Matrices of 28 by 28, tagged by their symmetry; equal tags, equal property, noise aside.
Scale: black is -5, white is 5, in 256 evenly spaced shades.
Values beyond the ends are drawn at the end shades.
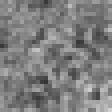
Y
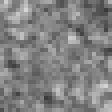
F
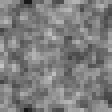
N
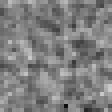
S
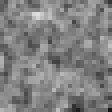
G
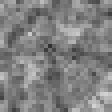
Y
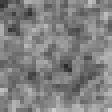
Y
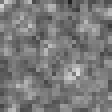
Y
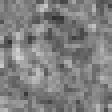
S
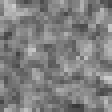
G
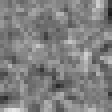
S
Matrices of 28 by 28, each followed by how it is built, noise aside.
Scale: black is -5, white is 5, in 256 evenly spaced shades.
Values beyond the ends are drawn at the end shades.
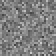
noise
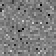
sparse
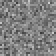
noise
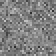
Toeplitz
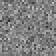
noise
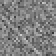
Toeplitz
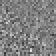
lower triangular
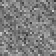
Toeplitz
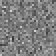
noise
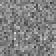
noise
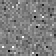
sparse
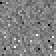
sparse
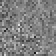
lower triangular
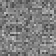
blocks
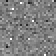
sparse
